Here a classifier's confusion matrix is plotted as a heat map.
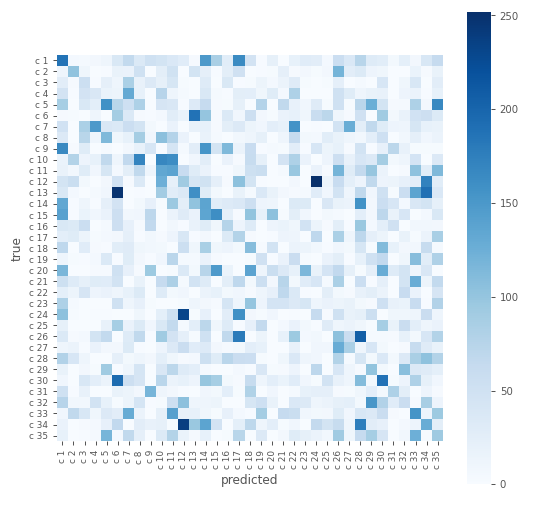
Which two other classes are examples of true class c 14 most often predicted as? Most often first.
c 28, c 1
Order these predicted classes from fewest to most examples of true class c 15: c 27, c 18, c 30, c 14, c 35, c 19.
c 27, c 19, c 35, c 30, c 18, c 14
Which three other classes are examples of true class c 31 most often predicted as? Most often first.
c 9, c 18, c 1
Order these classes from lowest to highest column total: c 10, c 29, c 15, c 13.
c 15, c 13, c 29, c 10
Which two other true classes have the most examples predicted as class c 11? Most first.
c 10, c 33
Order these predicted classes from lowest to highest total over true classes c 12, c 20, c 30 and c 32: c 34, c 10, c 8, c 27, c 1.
c 27, c 8, c 10, c 1, c 34
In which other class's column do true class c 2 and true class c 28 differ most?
c 34
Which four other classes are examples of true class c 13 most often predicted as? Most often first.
c 6, c 34, c 33, c 10
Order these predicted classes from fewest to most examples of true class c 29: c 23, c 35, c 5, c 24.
c 23, c 35, c 24, c 5
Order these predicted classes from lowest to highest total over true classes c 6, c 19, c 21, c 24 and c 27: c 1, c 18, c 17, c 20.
c 20, c 18, c 1, c 17
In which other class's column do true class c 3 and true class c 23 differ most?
c 18
